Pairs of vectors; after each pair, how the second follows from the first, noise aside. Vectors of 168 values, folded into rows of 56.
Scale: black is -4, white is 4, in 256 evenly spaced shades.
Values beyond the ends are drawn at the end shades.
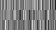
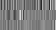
negated, partly zeroed.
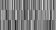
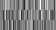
reversed, negated.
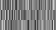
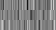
reversed, partly zeroed.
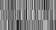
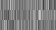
wrapped around, negated, shrunk.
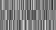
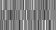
partly zeroed.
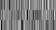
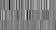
partly zeroed.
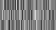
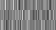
negated, partly zeroed.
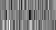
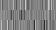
reversed, partly zeroed.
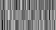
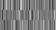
partly zeroed.
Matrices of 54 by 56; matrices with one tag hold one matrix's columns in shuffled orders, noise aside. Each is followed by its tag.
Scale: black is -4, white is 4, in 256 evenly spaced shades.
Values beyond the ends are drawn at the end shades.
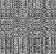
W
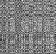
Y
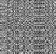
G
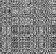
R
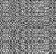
G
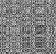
R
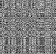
W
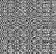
G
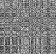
W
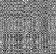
Y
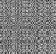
G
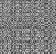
G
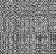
Y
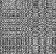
W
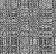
W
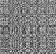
R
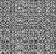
G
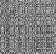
R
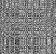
W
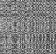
Y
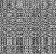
W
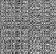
G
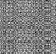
G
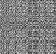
G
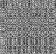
W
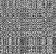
W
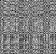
Y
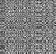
G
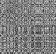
R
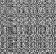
R
